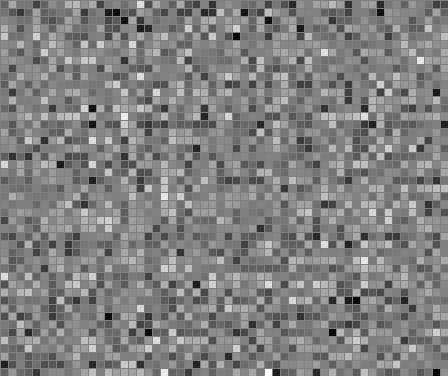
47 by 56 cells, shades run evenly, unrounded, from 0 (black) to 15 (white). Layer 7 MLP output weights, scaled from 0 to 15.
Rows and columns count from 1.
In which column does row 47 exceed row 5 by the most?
34
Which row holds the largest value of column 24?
4
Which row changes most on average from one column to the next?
36
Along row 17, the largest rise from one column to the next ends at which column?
33
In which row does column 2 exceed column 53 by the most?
19
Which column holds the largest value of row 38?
37
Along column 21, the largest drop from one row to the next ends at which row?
16
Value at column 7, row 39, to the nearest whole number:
4
